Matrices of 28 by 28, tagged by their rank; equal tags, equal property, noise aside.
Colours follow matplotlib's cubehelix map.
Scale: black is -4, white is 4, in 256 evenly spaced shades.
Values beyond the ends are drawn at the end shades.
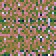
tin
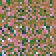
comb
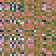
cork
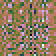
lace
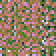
tin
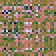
cork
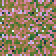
comb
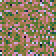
comb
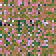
lace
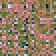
lace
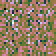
lace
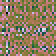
cork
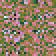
comb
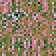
lace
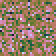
comb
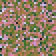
comb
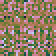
lace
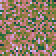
comb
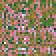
tin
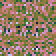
tin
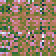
lace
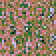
comb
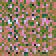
lace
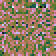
lace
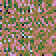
tin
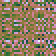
cork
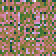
lace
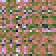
cork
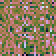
cork
